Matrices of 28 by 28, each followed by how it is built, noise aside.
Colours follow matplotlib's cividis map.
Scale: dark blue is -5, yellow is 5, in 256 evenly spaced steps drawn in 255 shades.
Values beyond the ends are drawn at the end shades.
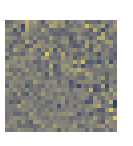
upper triangular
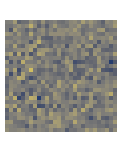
low rank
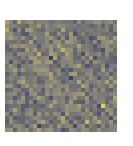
Toeplitz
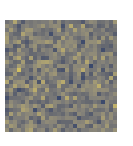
noise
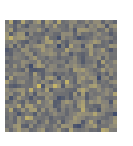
noise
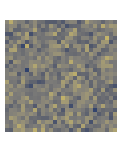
Hankel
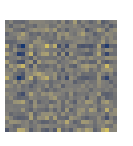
low rank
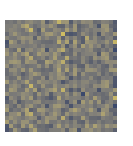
repeating rows
